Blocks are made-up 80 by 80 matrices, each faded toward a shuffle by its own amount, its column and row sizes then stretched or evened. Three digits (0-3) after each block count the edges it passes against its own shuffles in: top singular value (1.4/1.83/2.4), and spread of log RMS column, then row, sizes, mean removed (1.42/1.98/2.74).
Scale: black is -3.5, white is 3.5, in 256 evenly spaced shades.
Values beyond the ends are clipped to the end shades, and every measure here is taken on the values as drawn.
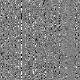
2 3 1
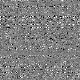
1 0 3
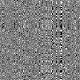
3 3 0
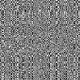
3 3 0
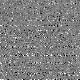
1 0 3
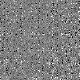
1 3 1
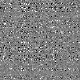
0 2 3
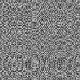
3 1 2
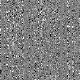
1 3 1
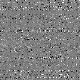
1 1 3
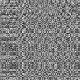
3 2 1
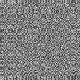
3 0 0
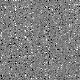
0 2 1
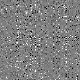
2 3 1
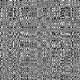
3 3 3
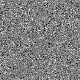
0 0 1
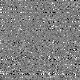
0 1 3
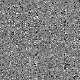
1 2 1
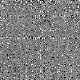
2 2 2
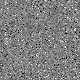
0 1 0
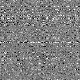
2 0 3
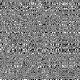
3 0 3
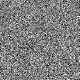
0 1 1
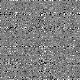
1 2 3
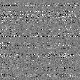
1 1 3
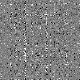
0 3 2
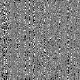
2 3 0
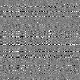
3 1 3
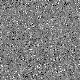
0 0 1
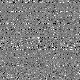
1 1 3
